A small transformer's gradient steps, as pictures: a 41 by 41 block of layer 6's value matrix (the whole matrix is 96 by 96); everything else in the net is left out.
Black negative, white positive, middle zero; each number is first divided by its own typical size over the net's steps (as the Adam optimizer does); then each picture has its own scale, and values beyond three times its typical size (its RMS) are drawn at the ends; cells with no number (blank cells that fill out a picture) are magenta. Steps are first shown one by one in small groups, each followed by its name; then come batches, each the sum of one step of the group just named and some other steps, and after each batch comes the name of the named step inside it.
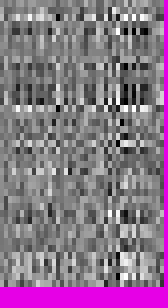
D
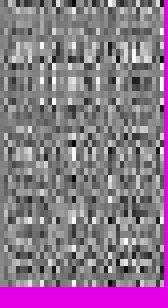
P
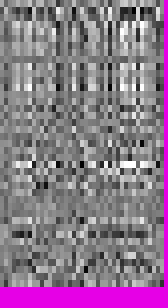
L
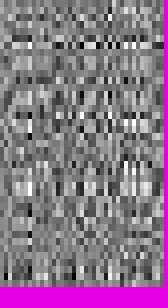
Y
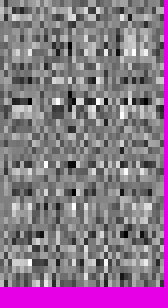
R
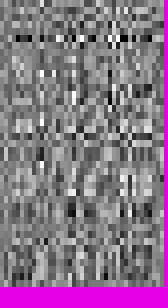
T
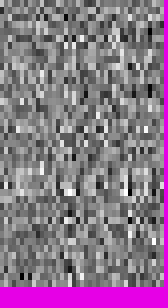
T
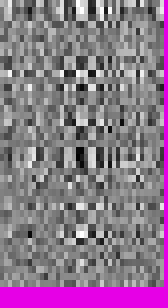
L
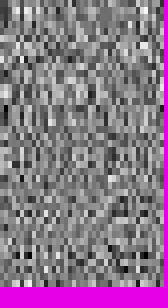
P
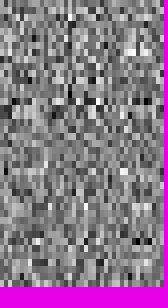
R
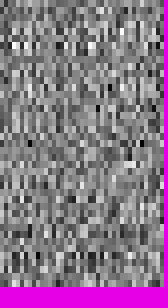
L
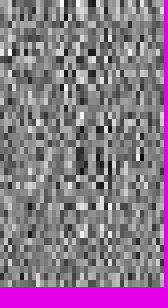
Y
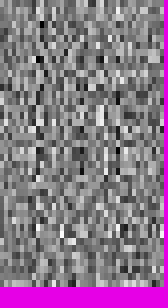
T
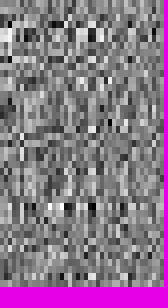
Y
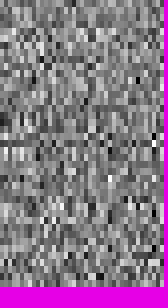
P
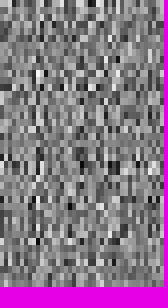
T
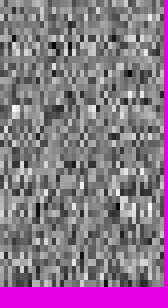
R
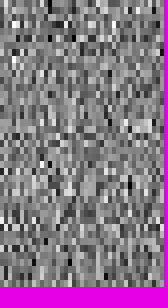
T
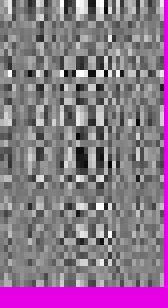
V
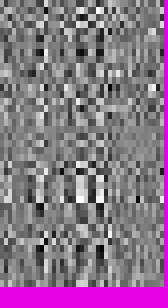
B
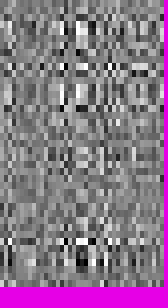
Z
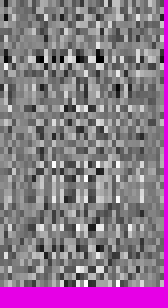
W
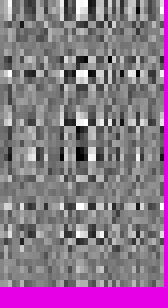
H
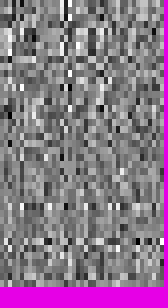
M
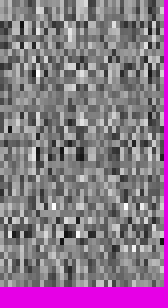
H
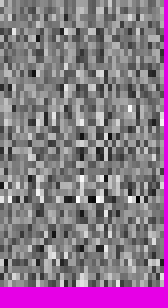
B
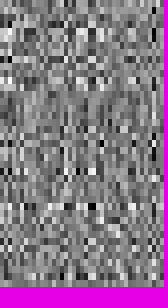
M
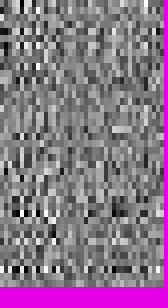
B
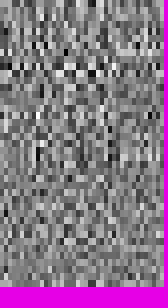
V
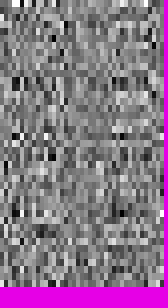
Z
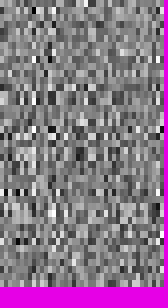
H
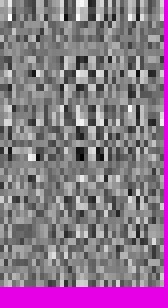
H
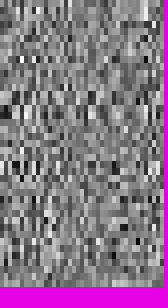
M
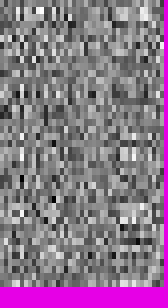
M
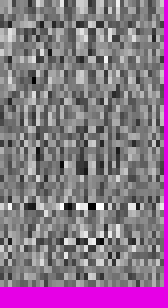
V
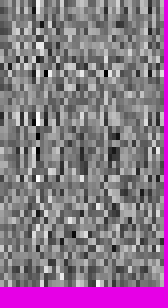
V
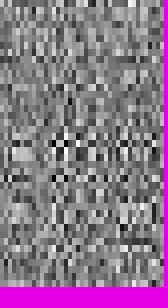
M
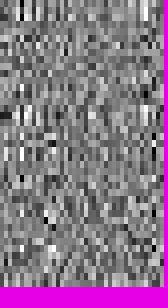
M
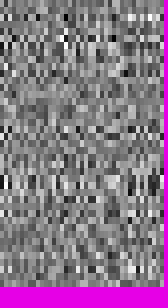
W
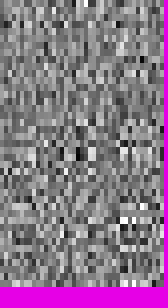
H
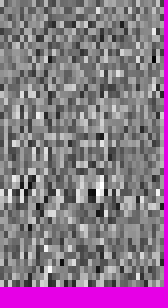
B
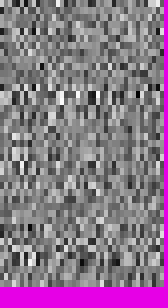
Z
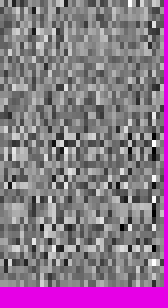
M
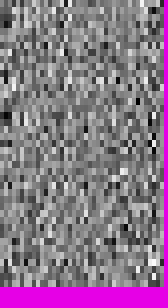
M
